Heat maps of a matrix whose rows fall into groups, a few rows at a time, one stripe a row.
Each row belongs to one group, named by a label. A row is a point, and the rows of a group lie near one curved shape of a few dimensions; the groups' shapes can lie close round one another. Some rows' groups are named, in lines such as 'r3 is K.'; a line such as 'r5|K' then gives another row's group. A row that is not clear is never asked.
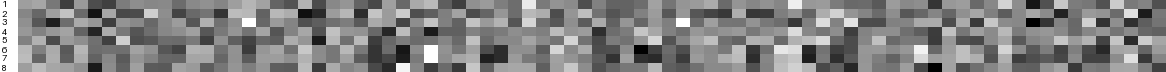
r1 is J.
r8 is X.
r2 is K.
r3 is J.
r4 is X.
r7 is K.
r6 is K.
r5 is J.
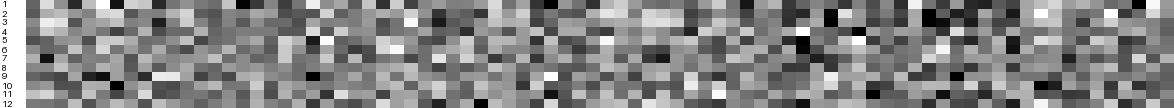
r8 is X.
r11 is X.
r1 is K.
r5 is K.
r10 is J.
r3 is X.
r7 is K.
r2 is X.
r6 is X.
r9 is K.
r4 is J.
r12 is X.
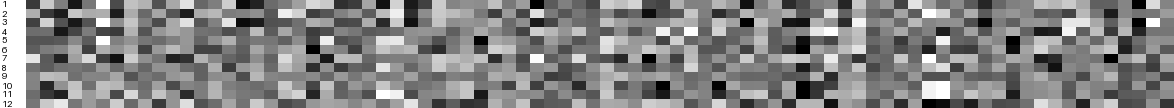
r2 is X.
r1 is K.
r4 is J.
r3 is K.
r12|X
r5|X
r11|X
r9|X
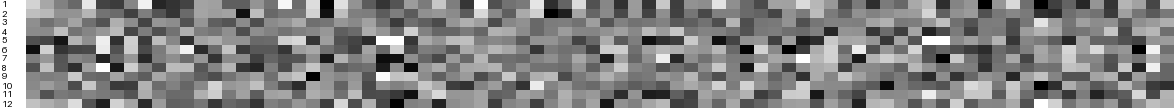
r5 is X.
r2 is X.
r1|X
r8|K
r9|K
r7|J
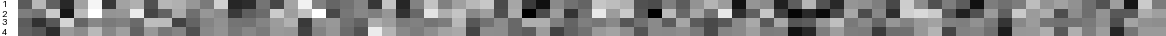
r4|X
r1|K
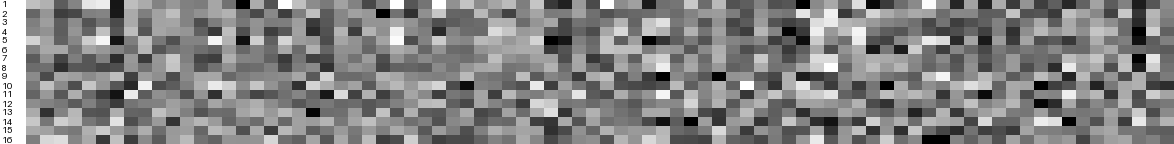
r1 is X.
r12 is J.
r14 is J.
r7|K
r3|K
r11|J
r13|K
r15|X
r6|X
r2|K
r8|K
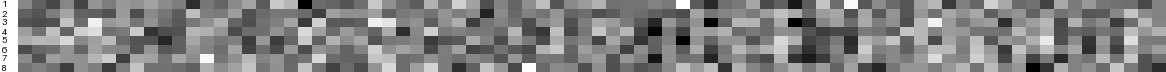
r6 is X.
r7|J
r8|J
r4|K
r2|X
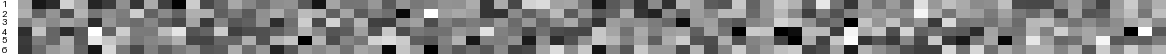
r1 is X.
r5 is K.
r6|X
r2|K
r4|K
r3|J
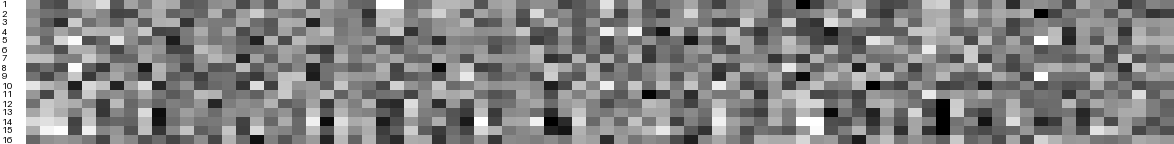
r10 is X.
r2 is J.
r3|X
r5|J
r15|X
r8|X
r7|X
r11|K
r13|X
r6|X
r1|X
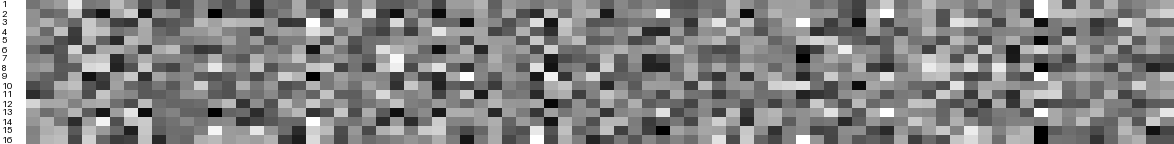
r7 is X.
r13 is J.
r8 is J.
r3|J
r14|K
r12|X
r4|K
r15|J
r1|J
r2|J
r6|X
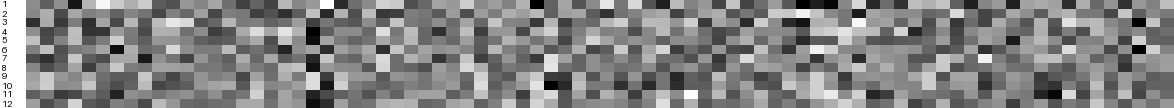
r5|K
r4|K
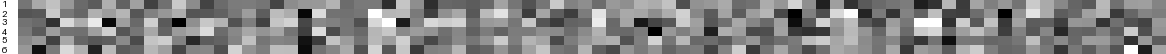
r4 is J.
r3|X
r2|K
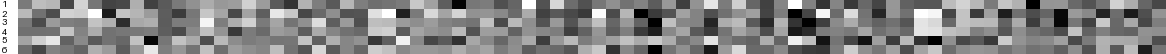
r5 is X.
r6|J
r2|X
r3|J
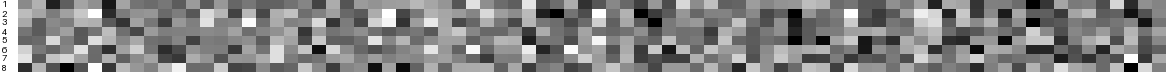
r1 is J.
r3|J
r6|X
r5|K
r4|J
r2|X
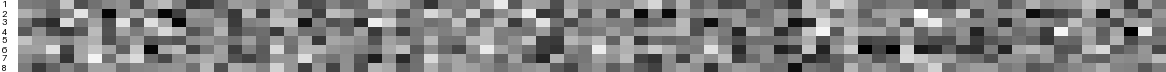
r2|X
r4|K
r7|K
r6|X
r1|K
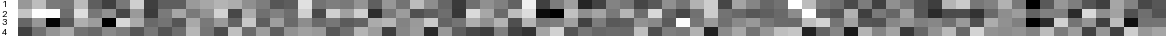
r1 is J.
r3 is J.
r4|X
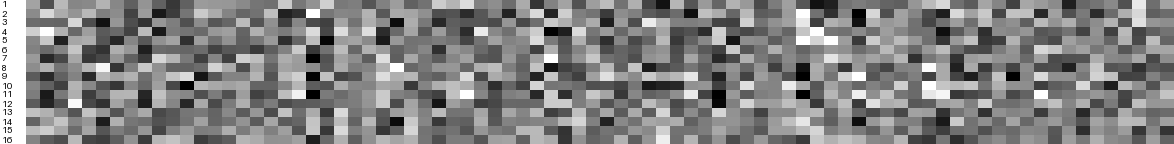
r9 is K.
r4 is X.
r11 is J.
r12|X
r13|X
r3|X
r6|J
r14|X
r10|X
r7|K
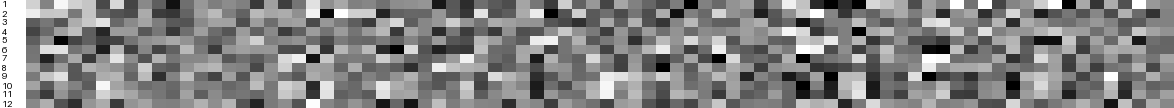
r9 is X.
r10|K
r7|J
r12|K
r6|X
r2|X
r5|J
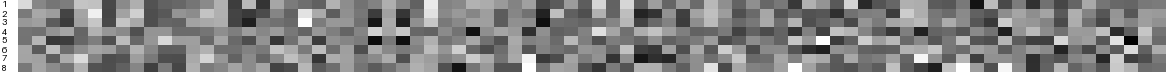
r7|X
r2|K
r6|K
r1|X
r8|J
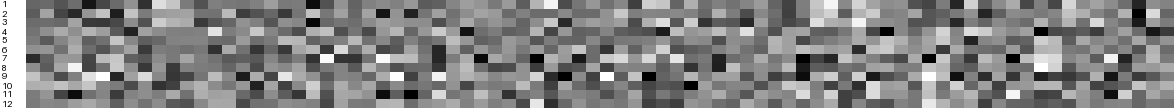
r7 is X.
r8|J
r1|K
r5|J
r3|K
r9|X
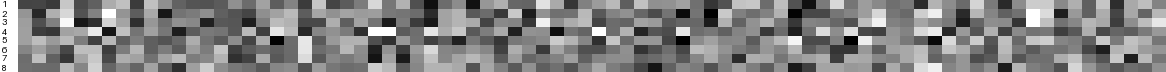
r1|X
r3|J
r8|X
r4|X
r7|K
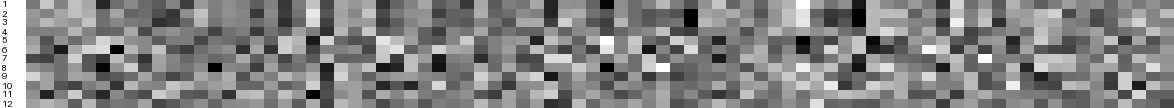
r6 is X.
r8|J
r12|X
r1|J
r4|J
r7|X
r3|J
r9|X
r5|K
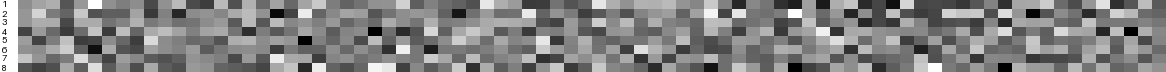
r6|X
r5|K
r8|X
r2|J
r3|X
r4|K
